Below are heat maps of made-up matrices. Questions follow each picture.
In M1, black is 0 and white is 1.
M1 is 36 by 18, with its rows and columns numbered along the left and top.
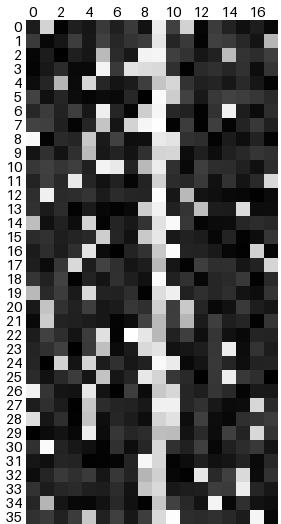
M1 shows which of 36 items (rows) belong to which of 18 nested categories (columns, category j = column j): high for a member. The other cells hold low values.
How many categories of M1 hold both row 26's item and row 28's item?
4
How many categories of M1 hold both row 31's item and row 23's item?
2
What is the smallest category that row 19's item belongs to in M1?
0
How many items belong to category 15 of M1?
3
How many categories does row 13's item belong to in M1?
4
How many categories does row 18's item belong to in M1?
1
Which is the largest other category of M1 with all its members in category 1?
11
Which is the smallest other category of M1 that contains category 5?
8
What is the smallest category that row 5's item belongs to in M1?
10
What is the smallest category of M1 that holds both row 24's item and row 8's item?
4
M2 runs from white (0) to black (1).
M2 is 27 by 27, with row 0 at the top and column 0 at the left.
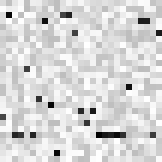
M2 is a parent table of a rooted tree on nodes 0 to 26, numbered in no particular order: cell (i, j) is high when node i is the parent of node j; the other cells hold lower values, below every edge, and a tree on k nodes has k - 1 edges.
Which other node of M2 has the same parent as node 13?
15
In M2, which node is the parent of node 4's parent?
2
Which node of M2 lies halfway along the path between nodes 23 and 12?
22
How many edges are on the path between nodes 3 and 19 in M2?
2
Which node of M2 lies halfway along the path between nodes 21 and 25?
20
